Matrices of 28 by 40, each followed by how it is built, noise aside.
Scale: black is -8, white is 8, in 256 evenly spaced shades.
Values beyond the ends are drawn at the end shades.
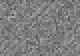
Hankel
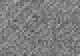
Hankel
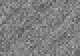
Hankel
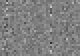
uneven columns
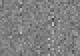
uneven columns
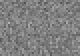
repeating columns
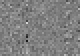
uneven columns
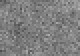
smooth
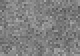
smooth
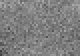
smooth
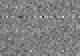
uneven rows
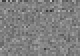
uneven rows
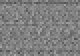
repeating columns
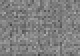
blocks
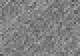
Hankel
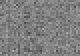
blocks
